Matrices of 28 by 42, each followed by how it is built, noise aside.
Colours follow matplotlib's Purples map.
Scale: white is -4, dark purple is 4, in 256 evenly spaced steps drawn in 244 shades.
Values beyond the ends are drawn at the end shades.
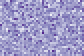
blocks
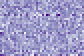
uneven rows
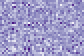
low rank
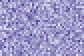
repeating rows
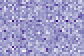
low rank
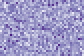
noise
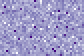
sparse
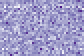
uneven rows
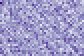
Toeplitz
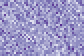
Toeplitz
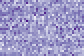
blocks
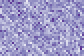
Toeplitz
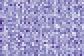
blocks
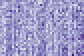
blocks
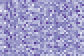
repeating rows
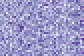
repeating rows
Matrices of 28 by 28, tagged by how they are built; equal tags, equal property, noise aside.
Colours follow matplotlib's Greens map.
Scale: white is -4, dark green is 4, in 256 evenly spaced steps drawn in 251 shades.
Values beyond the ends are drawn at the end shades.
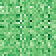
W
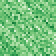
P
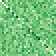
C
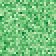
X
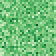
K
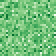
W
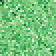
C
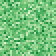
K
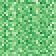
K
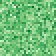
X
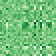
W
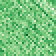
P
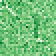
C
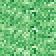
K
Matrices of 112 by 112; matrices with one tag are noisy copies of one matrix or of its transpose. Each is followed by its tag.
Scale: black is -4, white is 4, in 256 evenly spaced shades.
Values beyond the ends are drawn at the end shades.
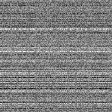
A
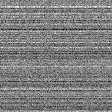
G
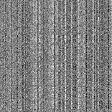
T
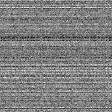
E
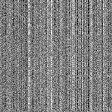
A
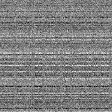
T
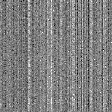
A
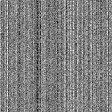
E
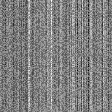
A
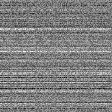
A
